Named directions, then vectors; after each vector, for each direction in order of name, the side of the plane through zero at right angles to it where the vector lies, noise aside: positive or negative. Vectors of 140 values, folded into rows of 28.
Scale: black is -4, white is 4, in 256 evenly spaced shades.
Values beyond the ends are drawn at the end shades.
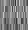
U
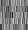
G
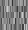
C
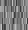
negative, negative, negative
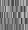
positive, negative, positive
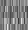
positive, positive, negative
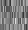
negative, positive, negative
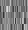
positive, negative, negative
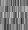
negative, negative, positive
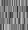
positive, positive, negative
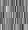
positive, negative, negative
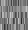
negative, negative, positive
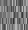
negative, negative, negative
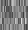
negative, positive, negative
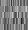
negative, negative, positive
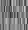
negative, positive, negative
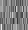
negative, negative, negative
